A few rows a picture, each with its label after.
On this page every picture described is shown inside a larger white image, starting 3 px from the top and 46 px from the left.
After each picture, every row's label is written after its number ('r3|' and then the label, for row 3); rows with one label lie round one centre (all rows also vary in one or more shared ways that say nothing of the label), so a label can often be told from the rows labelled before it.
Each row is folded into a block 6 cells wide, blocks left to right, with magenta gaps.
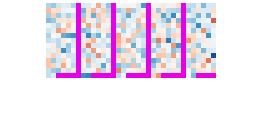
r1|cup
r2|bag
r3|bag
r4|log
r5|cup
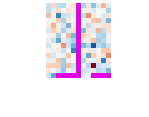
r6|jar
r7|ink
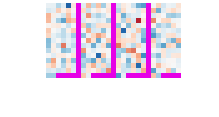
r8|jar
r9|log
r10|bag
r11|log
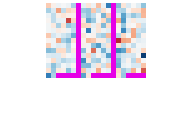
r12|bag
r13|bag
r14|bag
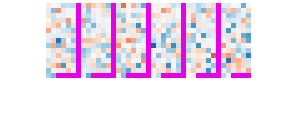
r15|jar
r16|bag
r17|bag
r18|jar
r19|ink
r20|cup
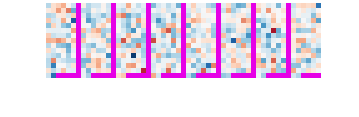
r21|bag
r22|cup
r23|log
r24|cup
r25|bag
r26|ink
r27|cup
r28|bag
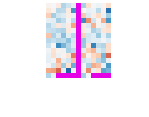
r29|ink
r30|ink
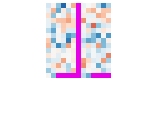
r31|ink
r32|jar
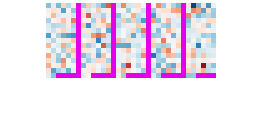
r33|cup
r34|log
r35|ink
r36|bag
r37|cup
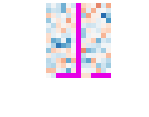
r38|ink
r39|log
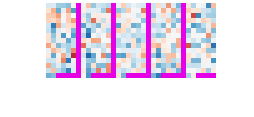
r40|ink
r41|bag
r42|jar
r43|bag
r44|log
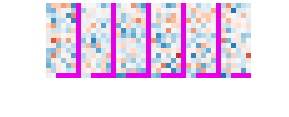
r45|bag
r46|jar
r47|bag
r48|ink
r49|jar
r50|ink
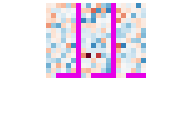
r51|log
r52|cup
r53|log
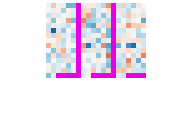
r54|bag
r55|log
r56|ink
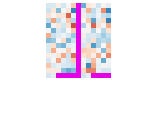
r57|ink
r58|ink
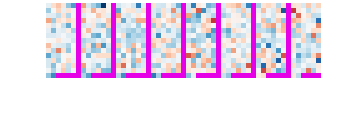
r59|bag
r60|jar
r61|jar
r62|bag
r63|cup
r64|bag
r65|ink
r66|log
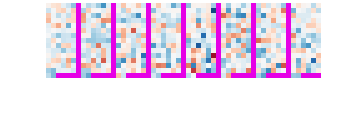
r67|jar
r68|jar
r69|cup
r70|jar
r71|ink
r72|log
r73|bag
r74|ink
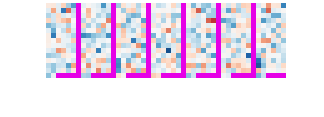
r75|bag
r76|cup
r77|log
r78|cup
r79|cup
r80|cup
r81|bag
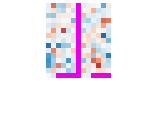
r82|ink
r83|cup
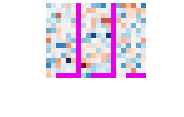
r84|ink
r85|jar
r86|bag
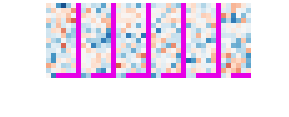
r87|jar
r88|ink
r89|jar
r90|bag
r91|ink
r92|cup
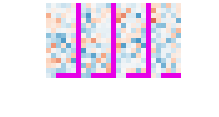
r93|jar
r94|bag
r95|log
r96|log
